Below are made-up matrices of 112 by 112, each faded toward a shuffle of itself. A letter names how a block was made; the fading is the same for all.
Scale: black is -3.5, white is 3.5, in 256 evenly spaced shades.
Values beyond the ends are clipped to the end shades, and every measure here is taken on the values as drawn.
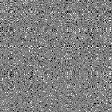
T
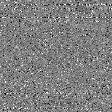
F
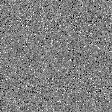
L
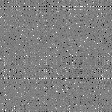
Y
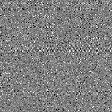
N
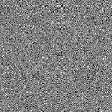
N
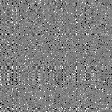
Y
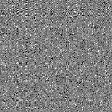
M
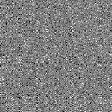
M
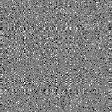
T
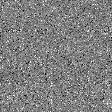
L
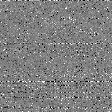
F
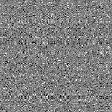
M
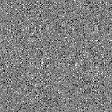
N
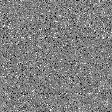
L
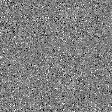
L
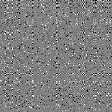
Y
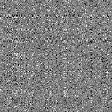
M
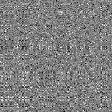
M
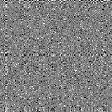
T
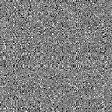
M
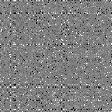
Y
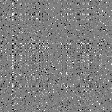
Y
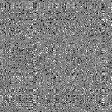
T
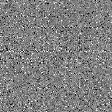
F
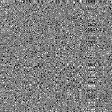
M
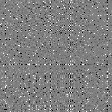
Y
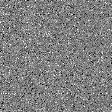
L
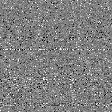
F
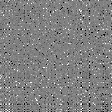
Y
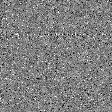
L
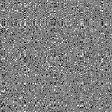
T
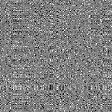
T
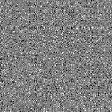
M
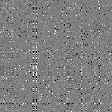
Y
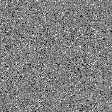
L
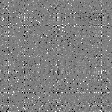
Y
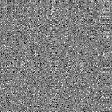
N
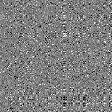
M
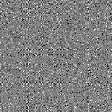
T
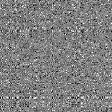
M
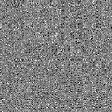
N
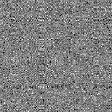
M
